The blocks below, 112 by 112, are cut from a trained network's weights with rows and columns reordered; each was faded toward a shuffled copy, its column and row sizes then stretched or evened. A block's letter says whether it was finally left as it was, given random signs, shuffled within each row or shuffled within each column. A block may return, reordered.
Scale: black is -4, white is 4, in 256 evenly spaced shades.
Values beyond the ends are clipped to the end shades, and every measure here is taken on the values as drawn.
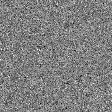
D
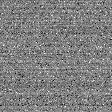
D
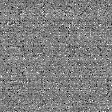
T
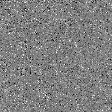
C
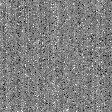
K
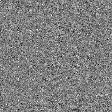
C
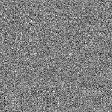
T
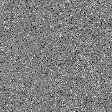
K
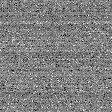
D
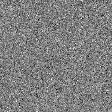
K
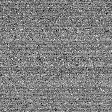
D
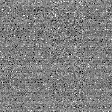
T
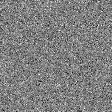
D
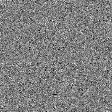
C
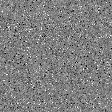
D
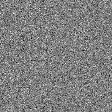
K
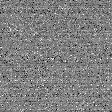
D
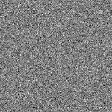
T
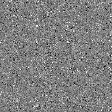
C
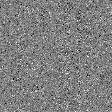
K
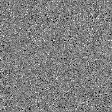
C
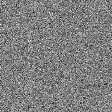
K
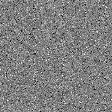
K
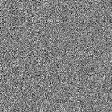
T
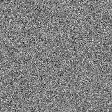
D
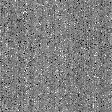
K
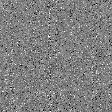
K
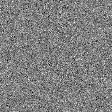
K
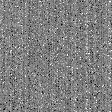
K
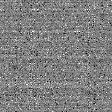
T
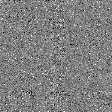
C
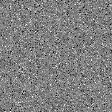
K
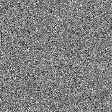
K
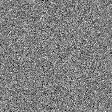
K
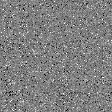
C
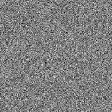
T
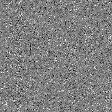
K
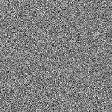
T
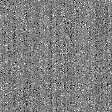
T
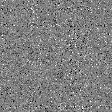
C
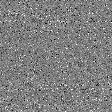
D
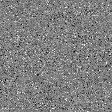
D
